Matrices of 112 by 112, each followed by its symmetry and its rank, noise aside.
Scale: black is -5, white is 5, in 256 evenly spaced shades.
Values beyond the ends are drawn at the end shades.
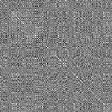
symmetric, rank six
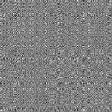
symmetric, rank five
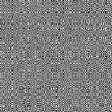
antisymmetric, rank four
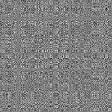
symmetric, rank six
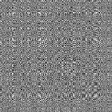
symmetric, rank four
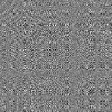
symmetric, rank five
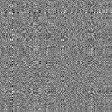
antisymmetric, rank six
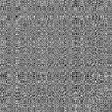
symmetric, rank six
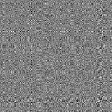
antisymmetric, rank six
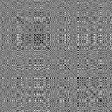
symmetric, rank four
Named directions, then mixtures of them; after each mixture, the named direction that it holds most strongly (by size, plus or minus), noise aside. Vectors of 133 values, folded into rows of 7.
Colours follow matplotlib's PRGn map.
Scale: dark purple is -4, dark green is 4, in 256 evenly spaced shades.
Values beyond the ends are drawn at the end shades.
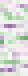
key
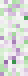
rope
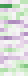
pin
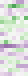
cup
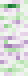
pin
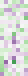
rope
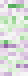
cup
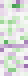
cup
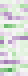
key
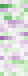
pin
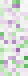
rope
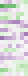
pin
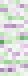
key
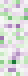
key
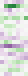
cup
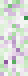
rope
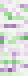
key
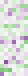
rope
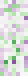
rope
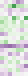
cup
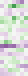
cup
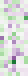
rope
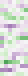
key
